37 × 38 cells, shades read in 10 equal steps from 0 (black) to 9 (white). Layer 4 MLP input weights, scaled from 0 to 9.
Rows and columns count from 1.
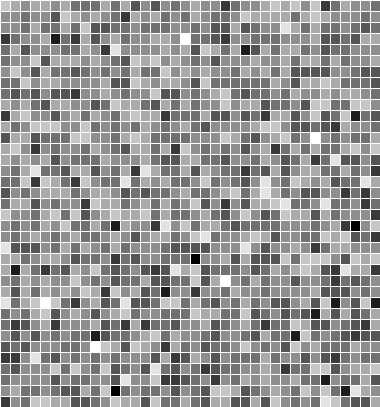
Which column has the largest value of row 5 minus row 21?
12
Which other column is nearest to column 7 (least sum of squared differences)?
26
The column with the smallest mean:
34
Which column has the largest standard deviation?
33
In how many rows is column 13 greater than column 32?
12
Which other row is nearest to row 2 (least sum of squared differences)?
6
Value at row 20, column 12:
7
